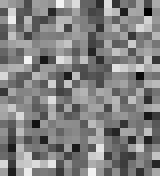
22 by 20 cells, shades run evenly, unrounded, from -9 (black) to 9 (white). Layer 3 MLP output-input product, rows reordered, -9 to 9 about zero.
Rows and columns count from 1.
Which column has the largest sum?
4
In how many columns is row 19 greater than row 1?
8
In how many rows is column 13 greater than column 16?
11
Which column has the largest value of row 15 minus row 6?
12
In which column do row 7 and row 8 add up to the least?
6
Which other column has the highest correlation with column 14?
10
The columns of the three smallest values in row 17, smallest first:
15, 14, 2
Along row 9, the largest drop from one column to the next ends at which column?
5
